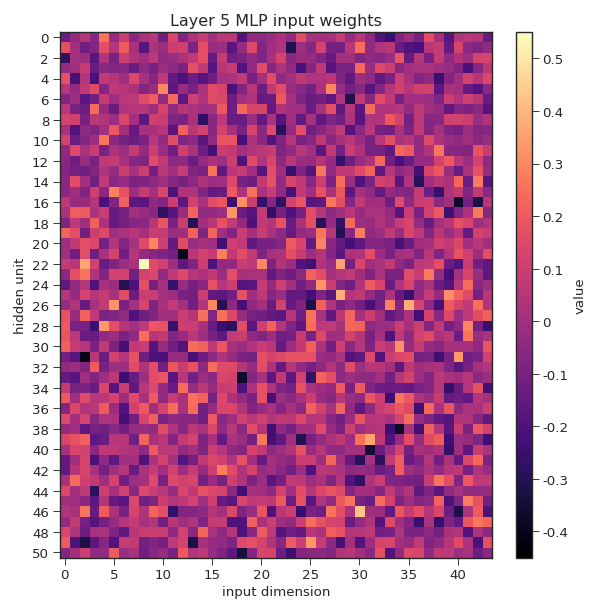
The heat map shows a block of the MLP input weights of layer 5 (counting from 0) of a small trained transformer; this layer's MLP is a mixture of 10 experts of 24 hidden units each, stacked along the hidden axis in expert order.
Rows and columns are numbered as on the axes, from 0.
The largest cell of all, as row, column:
22, 8
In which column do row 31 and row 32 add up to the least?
2
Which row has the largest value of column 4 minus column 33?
0
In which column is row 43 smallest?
30
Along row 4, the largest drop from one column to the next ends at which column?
1
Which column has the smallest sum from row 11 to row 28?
11
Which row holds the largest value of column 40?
31
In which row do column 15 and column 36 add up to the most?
26
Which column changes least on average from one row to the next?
7
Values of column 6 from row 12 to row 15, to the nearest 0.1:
0 0.1 0 0.2
